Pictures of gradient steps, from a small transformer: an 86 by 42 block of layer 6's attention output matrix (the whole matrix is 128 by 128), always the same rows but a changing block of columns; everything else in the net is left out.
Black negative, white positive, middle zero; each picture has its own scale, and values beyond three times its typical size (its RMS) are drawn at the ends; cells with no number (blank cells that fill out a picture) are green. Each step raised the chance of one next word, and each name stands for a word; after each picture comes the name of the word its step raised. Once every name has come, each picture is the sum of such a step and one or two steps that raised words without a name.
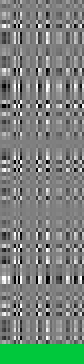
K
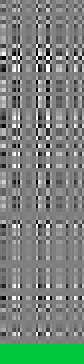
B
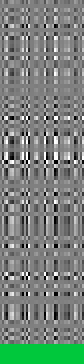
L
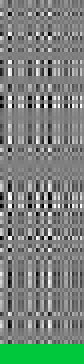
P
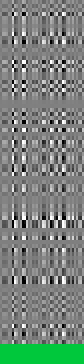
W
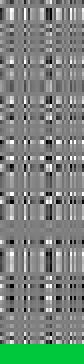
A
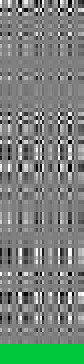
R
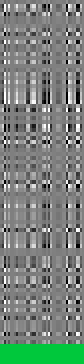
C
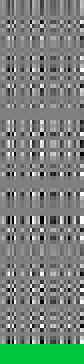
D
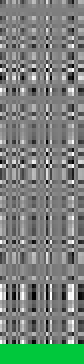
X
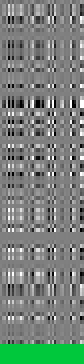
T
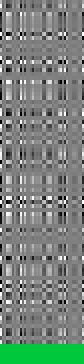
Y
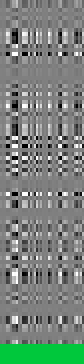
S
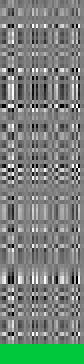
K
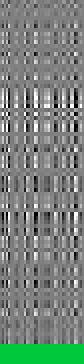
P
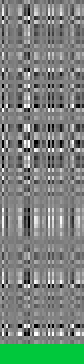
D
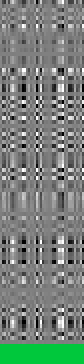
K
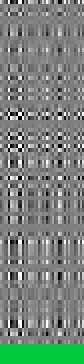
S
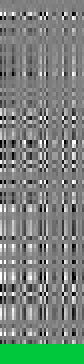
L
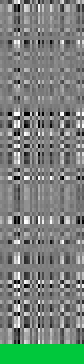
D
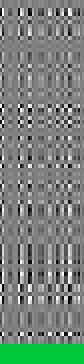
A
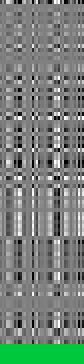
S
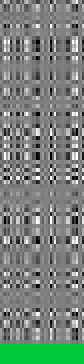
L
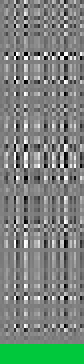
B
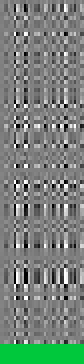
C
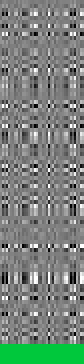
K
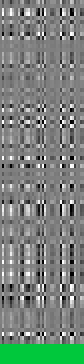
A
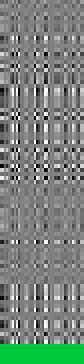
X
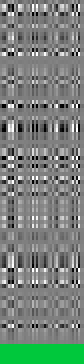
C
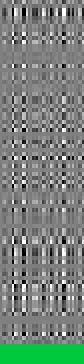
A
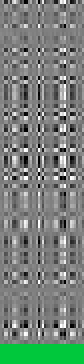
W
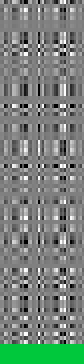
A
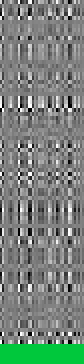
T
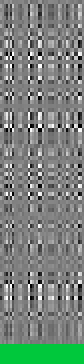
B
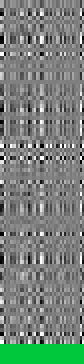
S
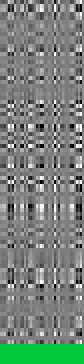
C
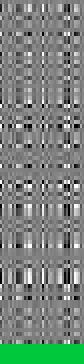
C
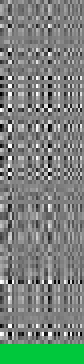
W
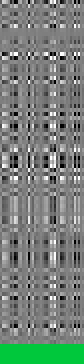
B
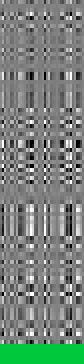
L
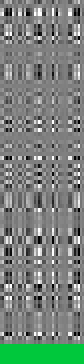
A
